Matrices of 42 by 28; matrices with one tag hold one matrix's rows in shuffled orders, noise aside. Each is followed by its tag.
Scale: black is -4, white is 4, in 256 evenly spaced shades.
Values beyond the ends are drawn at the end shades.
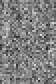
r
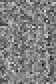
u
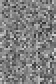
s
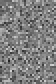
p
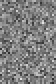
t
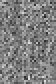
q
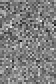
p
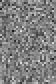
t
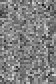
u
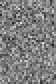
t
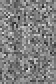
q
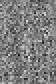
q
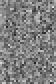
s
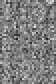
r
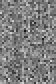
q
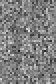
q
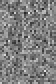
q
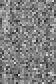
r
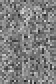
q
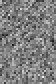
t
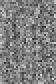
s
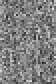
s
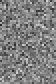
t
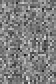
q
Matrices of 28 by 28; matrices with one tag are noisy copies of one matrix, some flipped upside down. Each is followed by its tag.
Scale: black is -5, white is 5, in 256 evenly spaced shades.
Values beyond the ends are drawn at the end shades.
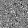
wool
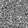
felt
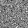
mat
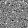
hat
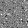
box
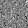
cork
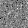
box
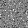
cork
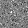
wool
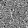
cork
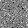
box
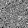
felt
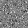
wool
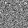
hat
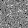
felt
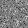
mat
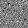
hat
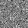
mat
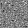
hat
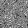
cork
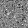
box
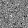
wool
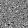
hat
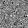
wool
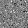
wool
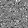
mat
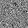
wool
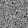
wool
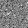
box
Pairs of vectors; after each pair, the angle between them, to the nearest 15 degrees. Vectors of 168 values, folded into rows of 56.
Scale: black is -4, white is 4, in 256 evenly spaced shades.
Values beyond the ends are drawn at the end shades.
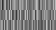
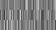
75 degrees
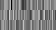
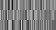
90 degrees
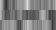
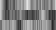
15 degrees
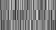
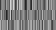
75 degrees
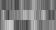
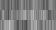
30 degrees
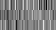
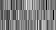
60 degrees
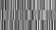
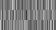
45 degrees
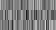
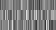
165 degrees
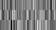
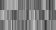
120 degrees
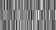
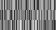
60 degrees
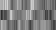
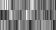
30 degrees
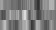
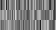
105 degrees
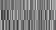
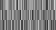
90 degrees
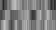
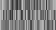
105 degrees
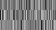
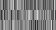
75 degrees
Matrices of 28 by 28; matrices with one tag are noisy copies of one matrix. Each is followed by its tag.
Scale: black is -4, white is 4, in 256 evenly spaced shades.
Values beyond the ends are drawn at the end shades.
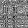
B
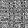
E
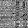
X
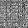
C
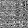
X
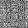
C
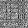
C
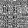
B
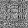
C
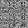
E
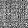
C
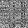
E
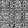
E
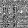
B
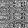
E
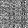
E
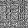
C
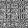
C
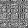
C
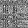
B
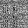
B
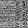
X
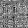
B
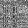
B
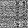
X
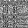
B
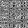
E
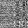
X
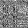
B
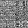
X
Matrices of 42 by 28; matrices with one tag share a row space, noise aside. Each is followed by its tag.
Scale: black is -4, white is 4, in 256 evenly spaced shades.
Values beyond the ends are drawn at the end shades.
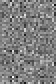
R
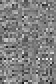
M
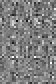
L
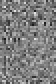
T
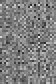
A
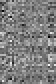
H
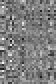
H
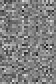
M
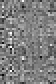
H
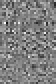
T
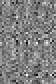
L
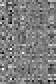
H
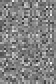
M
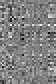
H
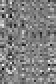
H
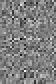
R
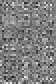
M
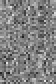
T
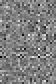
A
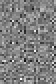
R
